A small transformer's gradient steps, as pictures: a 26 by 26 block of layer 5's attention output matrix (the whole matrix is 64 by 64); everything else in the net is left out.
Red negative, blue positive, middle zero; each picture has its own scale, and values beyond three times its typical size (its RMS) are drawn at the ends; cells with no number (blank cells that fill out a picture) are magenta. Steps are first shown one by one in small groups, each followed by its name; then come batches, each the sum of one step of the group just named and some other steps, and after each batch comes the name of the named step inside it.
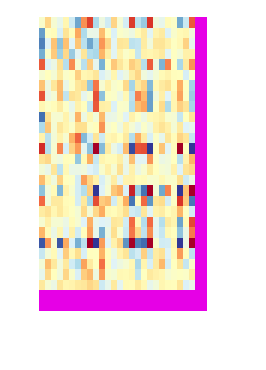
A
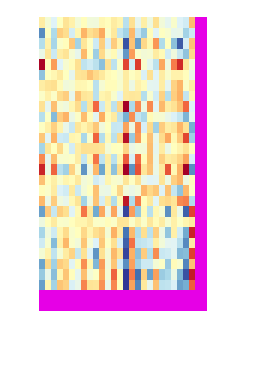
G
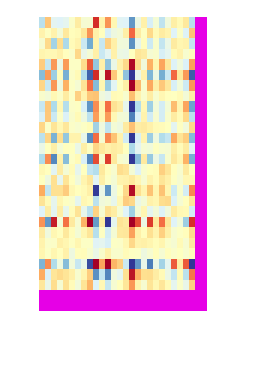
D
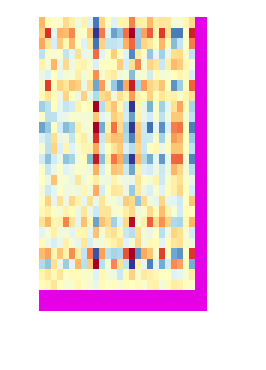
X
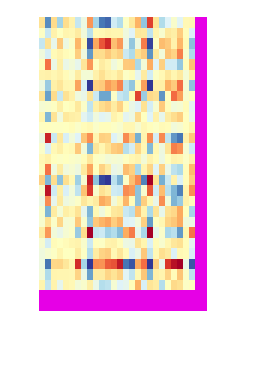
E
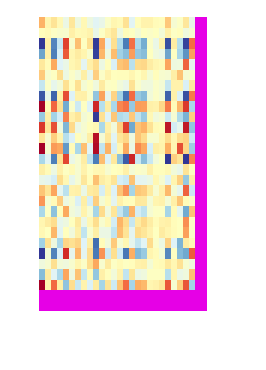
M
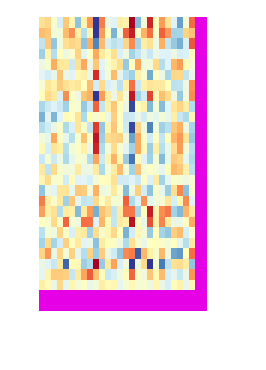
X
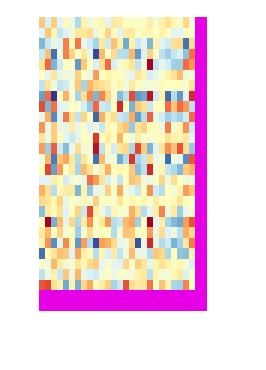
M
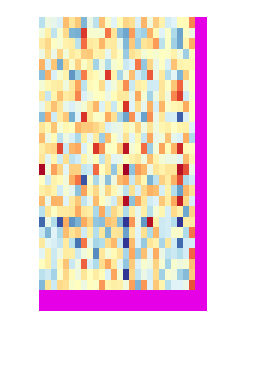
G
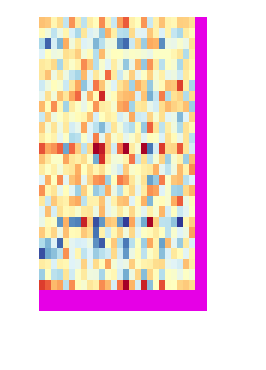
M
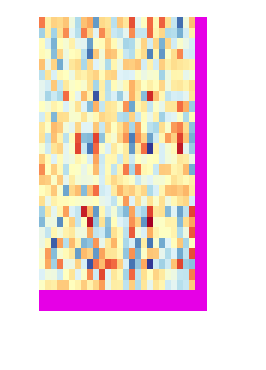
G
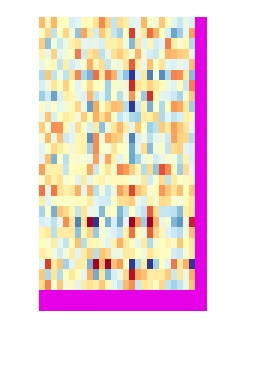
D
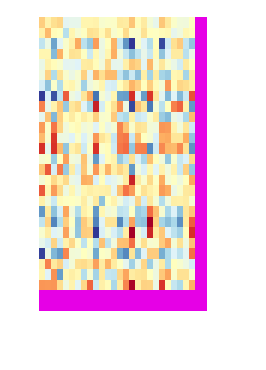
M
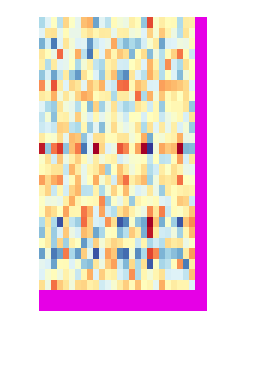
A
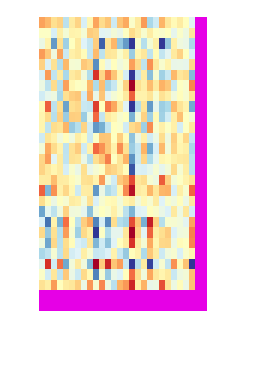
D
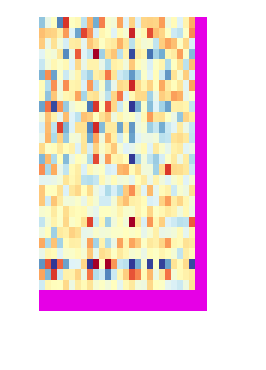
D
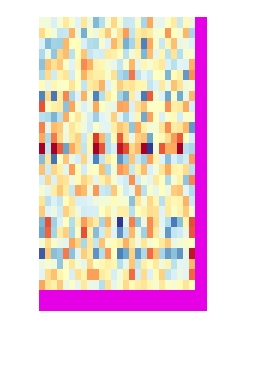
M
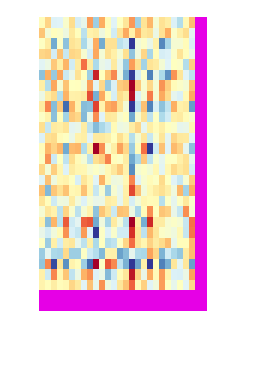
D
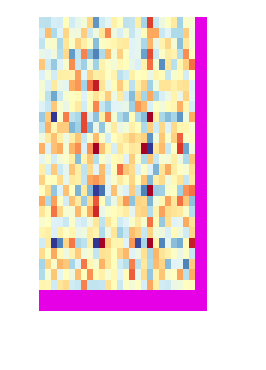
A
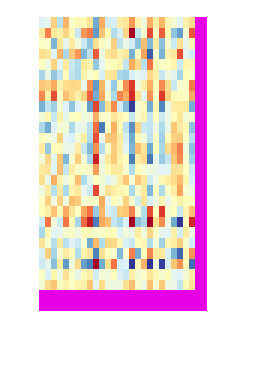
X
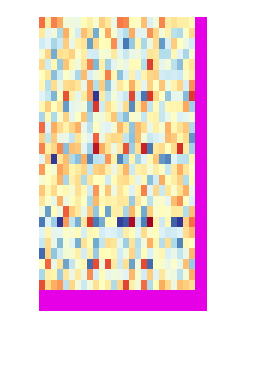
M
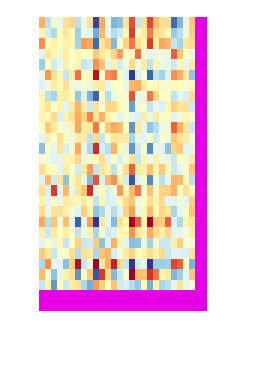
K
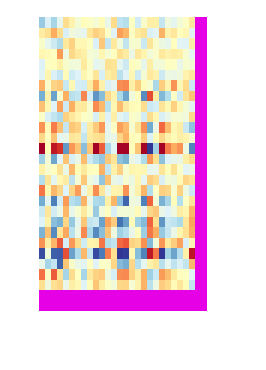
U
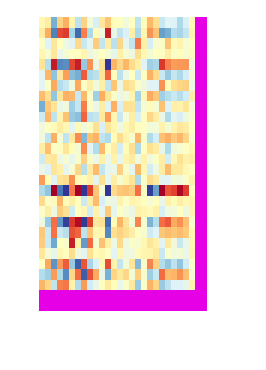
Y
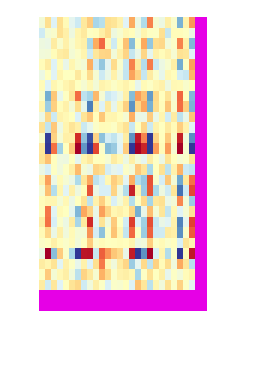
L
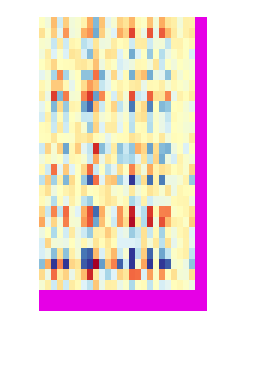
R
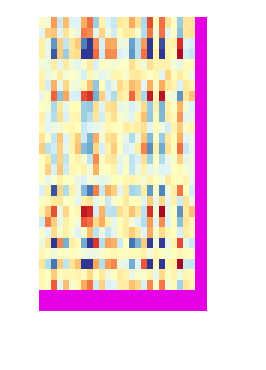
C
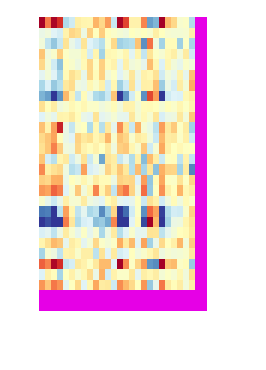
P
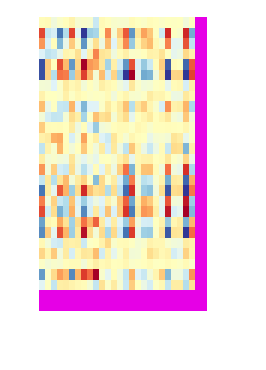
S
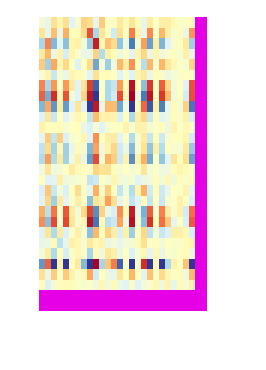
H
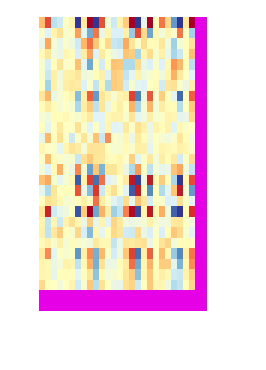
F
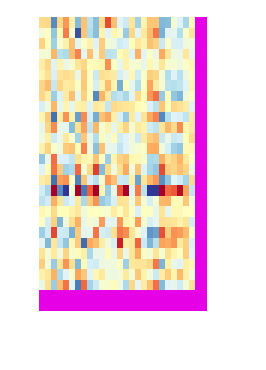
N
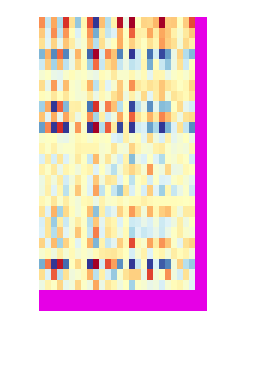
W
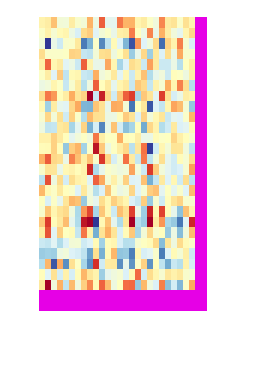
R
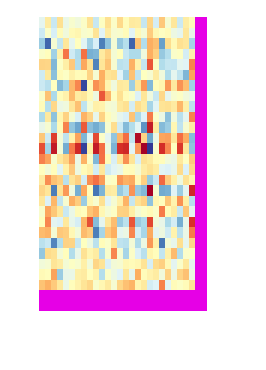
L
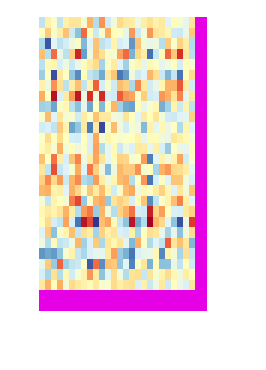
R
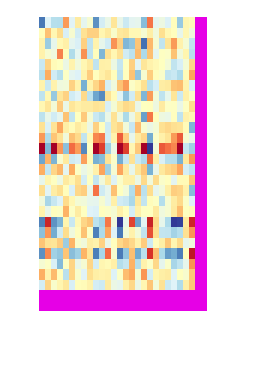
U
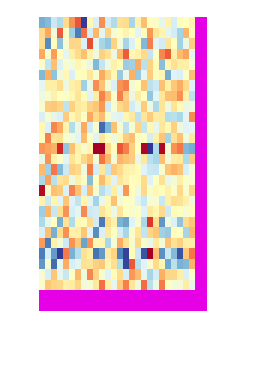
U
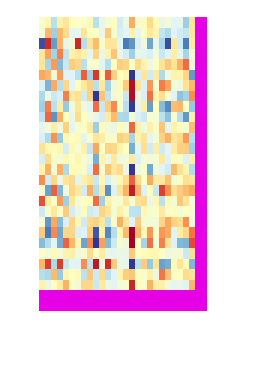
Y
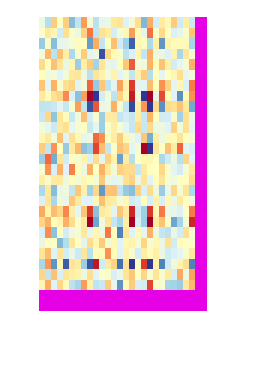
H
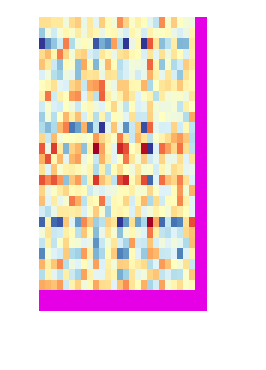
P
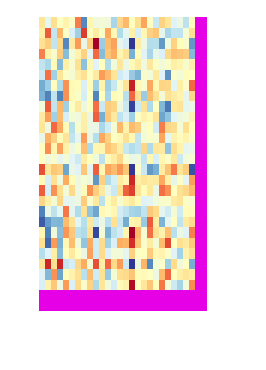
P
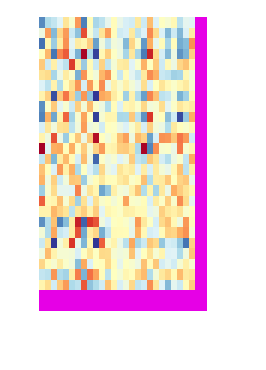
Y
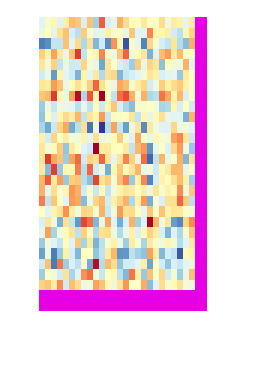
R
